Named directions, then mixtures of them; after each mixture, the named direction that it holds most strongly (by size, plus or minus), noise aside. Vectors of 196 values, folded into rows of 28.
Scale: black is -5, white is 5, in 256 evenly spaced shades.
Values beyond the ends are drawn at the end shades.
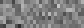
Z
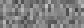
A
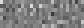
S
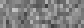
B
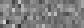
Z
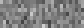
A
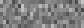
A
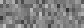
Z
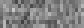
A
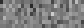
S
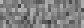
A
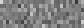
S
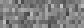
A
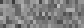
Z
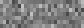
A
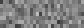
Z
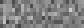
Z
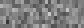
B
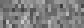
A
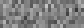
A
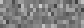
S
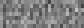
A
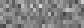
Z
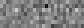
B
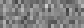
A
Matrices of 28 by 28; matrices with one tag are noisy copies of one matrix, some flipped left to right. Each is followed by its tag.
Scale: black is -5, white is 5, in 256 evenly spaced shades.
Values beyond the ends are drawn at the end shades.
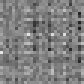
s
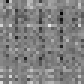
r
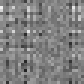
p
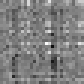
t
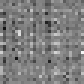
s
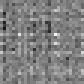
s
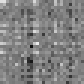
t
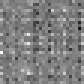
s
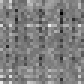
r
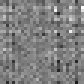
p
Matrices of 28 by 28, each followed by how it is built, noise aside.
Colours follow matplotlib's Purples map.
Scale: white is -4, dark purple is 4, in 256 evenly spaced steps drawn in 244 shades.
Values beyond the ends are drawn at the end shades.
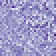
upper triangular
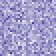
repeating rows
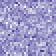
blocks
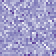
diagonal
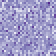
blocks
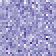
uneven columns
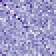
diagonal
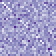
diagonal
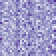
repeating rows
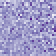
upper triangular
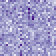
uneven columns
